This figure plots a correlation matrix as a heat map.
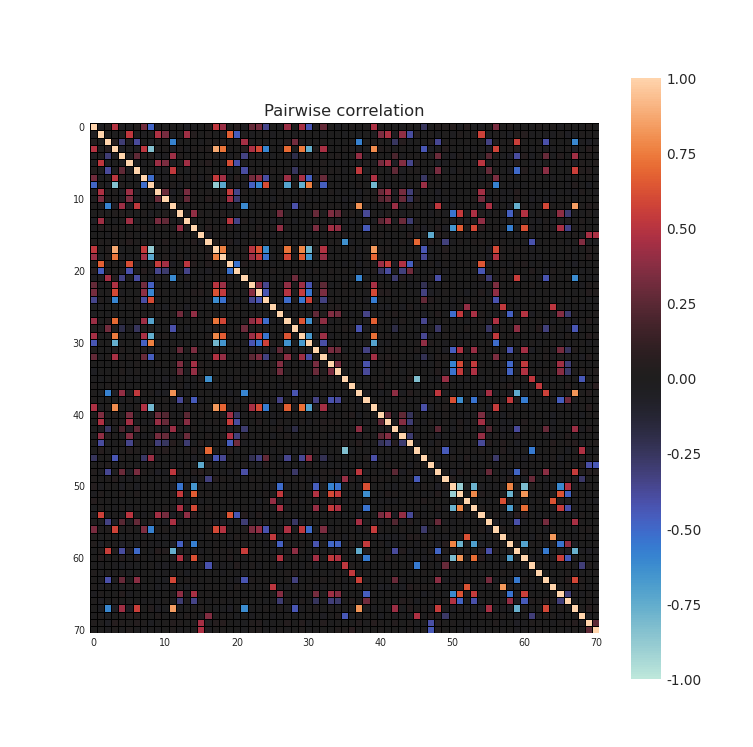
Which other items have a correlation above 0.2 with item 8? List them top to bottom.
24, 30, 46
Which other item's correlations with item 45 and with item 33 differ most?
35
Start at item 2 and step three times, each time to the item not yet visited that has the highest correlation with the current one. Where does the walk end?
28
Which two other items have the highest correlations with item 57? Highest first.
64, 52
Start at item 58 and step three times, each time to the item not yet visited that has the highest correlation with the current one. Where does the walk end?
66
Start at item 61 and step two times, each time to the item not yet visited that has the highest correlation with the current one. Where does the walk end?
49
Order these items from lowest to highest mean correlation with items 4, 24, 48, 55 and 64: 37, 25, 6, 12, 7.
7, 12, 25, 6, 37
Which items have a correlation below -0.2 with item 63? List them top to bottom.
2, 21, 28, 59
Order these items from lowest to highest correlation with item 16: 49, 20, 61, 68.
61, 49, 20, 68
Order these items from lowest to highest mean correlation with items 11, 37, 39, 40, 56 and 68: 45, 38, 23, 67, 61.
61, 38, 45, 23, 67
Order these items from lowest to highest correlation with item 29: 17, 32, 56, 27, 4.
4, 32, 56, 27, 17
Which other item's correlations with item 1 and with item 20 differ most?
19
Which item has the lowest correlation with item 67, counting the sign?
59
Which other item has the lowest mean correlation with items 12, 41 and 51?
50
